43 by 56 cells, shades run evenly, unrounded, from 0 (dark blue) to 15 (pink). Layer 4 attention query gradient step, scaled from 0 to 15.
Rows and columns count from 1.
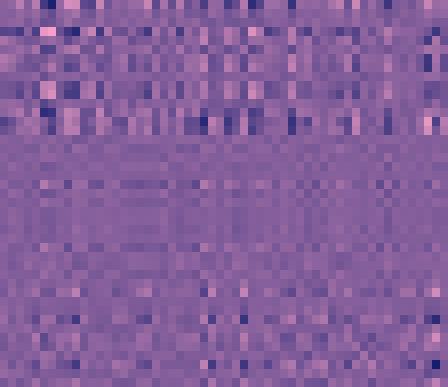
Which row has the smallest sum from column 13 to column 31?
36
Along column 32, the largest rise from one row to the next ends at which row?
4
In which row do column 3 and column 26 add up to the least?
14
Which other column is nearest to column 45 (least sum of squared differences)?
13
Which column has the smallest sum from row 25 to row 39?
40
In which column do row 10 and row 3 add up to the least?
10
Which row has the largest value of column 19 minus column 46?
1
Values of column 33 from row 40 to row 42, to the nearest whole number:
8 7 8
